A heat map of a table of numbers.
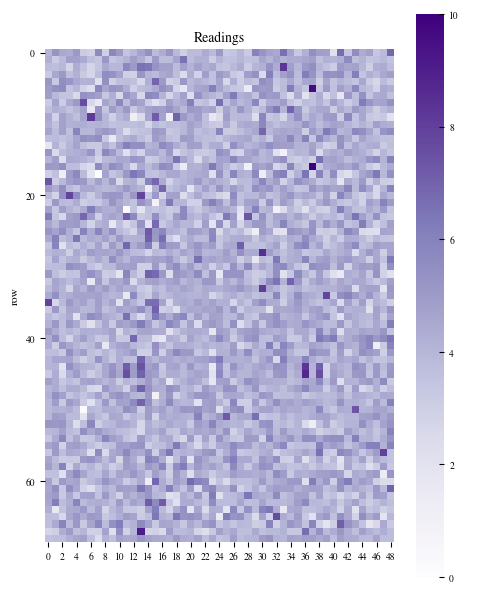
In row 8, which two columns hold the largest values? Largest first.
34, 32
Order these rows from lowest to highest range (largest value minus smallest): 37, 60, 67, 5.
37, 60, 67, 5
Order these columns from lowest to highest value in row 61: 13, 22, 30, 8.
30, 8, 22, 13
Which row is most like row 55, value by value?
15
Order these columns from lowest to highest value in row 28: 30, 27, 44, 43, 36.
43, 36, 44, 27, 30
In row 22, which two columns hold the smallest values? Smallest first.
11, 32
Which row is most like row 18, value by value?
35
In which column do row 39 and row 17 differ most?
7
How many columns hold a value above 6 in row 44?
4
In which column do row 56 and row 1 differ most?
47
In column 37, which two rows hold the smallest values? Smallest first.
52, 65
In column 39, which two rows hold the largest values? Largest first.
34, 11
